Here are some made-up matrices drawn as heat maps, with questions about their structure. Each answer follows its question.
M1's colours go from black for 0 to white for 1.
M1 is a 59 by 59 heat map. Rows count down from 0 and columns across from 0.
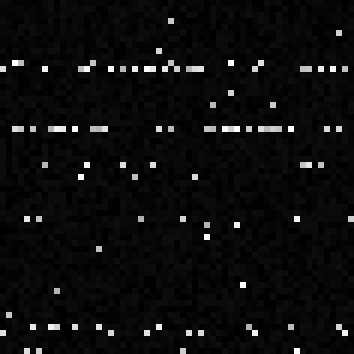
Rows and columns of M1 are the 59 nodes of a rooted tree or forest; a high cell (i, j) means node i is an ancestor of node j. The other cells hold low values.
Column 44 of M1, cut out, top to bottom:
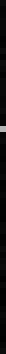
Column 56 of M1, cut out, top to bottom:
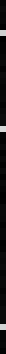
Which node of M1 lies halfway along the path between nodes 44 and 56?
54
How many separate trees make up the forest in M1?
6
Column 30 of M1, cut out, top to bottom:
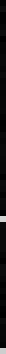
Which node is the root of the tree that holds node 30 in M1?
36
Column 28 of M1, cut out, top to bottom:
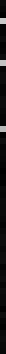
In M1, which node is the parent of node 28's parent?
10
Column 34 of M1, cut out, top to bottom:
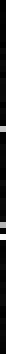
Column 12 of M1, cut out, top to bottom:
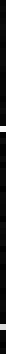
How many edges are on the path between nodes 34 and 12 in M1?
5
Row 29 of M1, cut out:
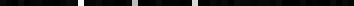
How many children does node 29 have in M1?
3
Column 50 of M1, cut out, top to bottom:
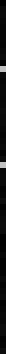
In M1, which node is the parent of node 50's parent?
11
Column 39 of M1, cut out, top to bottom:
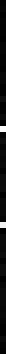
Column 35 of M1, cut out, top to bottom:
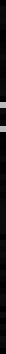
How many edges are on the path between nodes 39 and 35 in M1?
4
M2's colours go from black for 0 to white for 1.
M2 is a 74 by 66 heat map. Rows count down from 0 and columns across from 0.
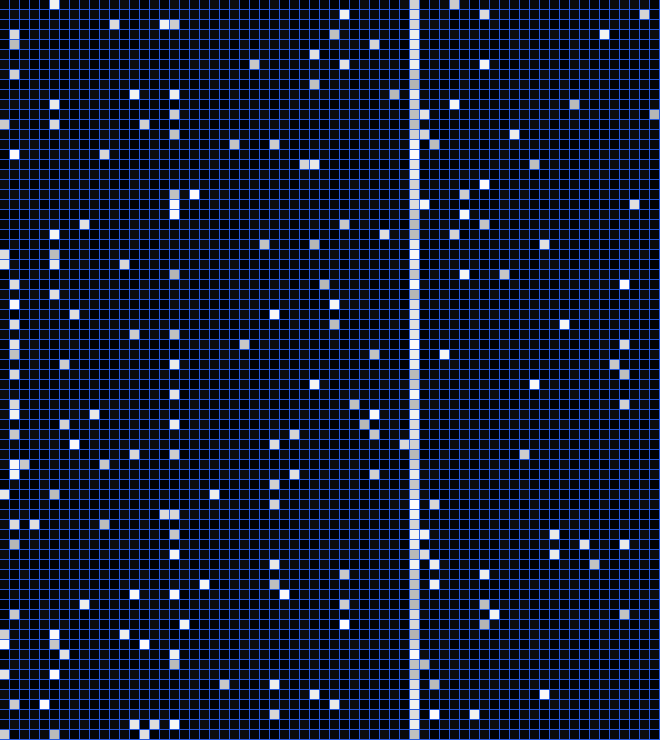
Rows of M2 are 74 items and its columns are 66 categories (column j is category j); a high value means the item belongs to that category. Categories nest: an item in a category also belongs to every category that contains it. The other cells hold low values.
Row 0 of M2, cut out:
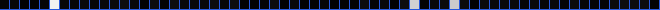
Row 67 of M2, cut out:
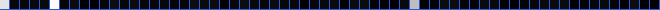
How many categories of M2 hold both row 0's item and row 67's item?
2
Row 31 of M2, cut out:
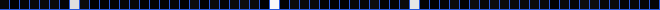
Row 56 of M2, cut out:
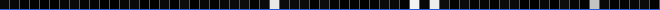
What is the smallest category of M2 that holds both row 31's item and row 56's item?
27
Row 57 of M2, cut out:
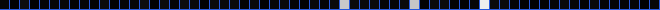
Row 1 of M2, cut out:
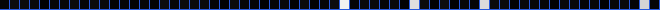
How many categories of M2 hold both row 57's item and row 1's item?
3
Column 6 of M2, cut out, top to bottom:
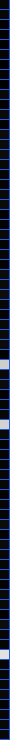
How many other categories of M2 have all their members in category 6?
2
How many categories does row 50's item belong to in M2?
3
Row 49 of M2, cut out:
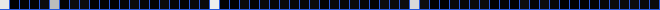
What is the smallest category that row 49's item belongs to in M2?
21
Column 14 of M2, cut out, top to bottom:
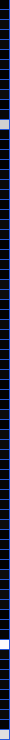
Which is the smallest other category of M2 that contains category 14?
0
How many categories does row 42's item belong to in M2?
4
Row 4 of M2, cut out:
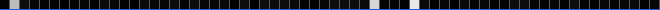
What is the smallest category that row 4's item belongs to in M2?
37
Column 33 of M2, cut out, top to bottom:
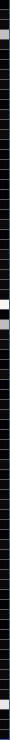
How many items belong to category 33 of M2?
4
